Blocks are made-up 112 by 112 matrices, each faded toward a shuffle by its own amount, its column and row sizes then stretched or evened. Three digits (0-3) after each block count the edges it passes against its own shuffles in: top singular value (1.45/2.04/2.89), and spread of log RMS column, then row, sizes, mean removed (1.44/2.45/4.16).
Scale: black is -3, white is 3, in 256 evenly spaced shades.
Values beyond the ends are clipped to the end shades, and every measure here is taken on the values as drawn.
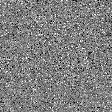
0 0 1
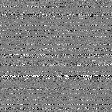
1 0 3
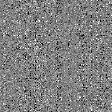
1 2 1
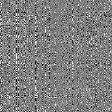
2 3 1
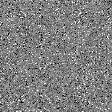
0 1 1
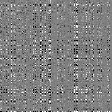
3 3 2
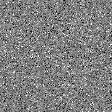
0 1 1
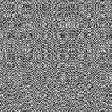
3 0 0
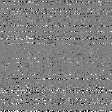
1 1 3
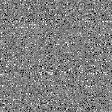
1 1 2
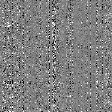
1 3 1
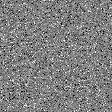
1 0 0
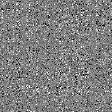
0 2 2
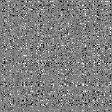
1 2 2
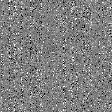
1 2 0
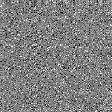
2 1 1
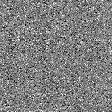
1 0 0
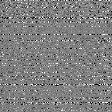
1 1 3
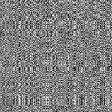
3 2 0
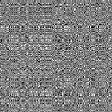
3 1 2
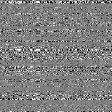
2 0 3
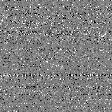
1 0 2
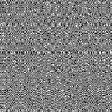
3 0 2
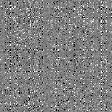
2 2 1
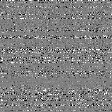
1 1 3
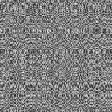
3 1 1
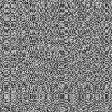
3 1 0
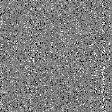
0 2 1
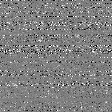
0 0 3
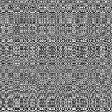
3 0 3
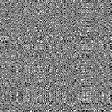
3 1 1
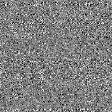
1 1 2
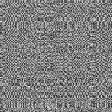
3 1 1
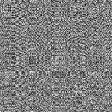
3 1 1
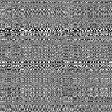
3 0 3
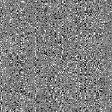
2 2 0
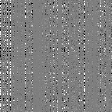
2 3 1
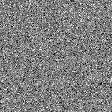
1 0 0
